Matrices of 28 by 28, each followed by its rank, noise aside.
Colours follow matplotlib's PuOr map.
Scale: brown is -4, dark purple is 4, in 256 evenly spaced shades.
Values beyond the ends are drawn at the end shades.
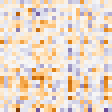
three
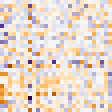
four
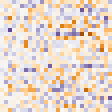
six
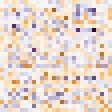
six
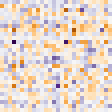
six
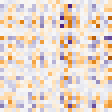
two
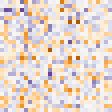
six
